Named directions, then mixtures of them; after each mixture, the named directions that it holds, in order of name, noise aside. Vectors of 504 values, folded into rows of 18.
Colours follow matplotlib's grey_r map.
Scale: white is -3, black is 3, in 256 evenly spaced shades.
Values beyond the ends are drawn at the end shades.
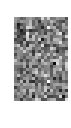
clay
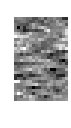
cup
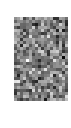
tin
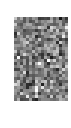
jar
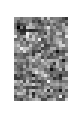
clay, cup.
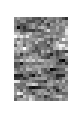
cup.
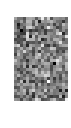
clay.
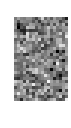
clay, cup.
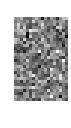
clay, cup, tin.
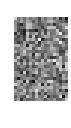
clay, jar.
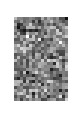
clay, cup, jar.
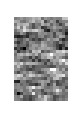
cup.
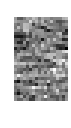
clay, cup.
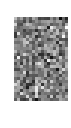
jar.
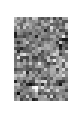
cup, jar.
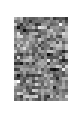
cup, jar, tin.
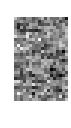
clay, cup.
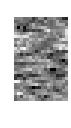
cup.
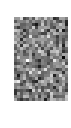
tin.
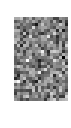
tin.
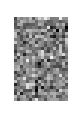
jar, tin.
